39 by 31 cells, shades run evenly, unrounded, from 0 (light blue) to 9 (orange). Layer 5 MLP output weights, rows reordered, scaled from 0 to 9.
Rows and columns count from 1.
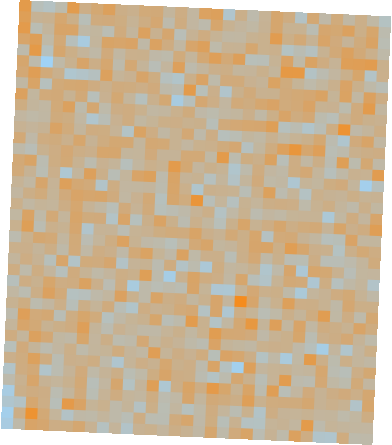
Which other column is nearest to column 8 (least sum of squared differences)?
12
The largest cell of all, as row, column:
27, 20
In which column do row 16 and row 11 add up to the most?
28
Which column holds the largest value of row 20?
31
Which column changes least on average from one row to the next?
9
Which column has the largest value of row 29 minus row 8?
16
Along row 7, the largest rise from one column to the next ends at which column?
8
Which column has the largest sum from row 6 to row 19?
22
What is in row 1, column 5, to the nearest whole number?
7
